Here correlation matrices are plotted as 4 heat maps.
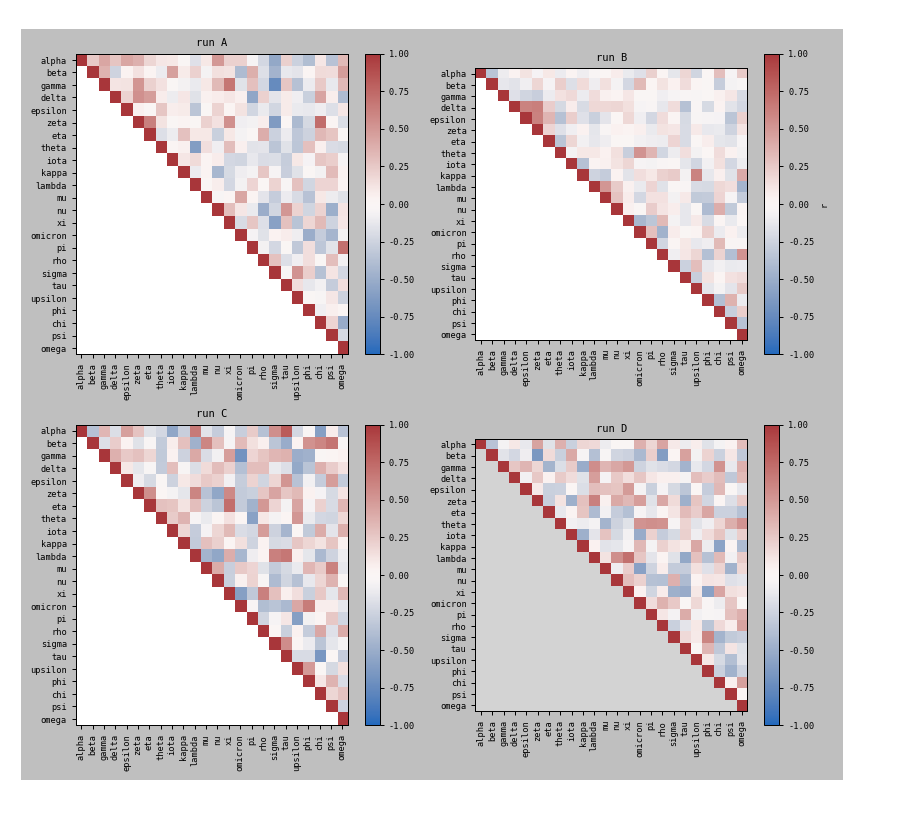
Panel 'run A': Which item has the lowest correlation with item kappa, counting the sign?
nu
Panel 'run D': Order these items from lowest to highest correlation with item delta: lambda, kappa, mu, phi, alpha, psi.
psi, kappa, mu, alpha, phi, lambda
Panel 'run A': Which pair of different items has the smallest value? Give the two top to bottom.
gamma, sigma
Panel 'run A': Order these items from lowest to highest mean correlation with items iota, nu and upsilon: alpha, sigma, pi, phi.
pi, phi, sigma, alpha
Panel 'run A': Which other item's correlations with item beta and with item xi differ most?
iota
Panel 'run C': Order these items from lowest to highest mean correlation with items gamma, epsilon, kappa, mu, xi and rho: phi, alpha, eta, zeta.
phi, alpha, zeta, eta
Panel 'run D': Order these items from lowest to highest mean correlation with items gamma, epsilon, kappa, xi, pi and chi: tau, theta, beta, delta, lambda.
tau, beta, theta, delta, lambda
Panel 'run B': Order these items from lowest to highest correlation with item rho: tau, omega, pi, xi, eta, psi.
psi, pi, eta, tau, xi, omega
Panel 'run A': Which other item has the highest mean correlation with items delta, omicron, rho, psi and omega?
eta
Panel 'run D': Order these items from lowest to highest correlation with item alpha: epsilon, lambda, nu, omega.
epsilon, nu, lambda, omega
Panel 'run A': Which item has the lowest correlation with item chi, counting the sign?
omega
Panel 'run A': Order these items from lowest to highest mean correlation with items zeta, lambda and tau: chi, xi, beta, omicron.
omicron, beta, xi, chi
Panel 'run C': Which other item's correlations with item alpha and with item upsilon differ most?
tau
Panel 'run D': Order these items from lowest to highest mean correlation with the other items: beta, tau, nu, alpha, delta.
beta, tau, nu, alpha, delta
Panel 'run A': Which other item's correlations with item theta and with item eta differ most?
lambda
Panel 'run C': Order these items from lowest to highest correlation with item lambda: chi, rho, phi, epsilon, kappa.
chi, kappa, phi, rho, epsilon
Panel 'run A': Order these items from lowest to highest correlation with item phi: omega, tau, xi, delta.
delta, tau, omega, xi
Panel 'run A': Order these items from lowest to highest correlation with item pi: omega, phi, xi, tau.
tau, phi, xi, omega
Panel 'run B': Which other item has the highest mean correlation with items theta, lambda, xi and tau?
mu
